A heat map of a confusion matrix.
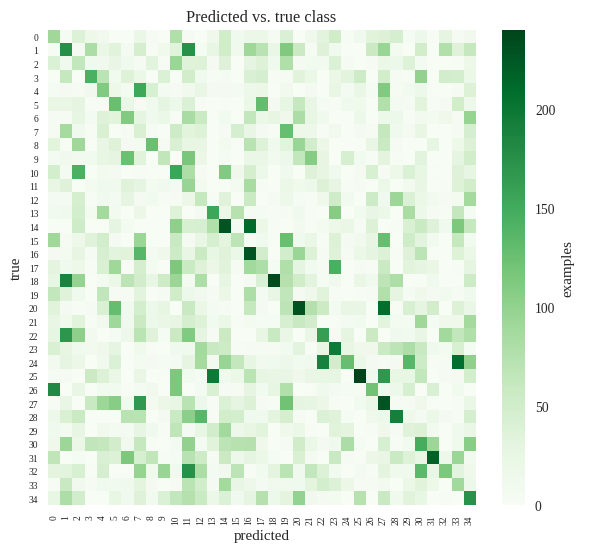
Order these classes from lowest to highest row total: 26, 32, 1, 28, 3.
26, 3, 28, 32, 1
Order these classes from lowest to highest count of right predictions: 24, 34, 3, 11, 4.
11, 4, 24, 3, 34
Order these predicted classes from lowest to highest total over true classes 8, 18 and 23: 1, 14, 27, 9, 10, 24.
24, 9, 14, 10, 27, 1
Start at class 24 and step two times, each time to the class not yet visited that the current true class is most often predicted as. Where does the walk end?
14
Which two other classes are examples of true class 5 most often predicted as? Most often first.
17, 27
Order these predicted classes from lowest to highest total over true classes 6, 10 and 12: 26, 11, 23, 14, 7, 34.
7, 23, 26, 14, 11, 34
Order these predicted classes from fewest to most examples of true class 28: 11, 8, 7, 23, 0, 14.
8, 0, 23, 14, 7, 11
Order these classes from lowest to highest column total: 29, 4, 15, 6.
15, 6, 29, 4
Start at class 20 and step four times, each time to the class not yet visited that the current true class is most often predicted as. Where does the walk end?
16
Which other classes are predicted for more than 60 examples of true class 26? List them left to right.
0, 10, 19
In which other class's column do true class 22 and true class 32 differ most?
1
